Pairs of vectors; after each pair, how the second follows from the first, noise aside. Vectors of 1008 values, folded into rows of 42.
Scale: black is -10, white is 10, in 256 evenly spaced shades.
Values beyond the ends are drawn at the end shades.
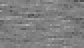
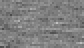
reversed.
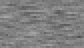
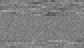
reversed, negated, partly zeroed.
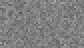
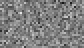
negated, scaled up.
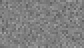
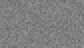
reversed, negated, shrunk.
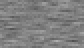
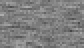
reversed.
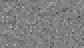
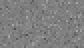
reversed, partly zeroed.
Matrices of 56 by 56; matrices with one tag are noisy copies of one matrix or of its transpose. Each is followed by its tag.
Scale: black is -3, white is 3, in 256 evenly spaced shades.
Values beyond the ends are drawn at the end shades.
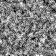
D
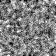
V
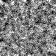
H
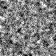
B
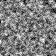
D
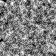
H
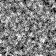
D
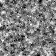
H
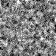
B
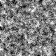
H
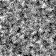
B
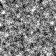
H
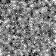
V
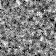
B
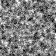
B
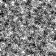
H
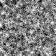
H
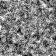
B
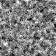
B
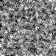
V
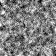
H
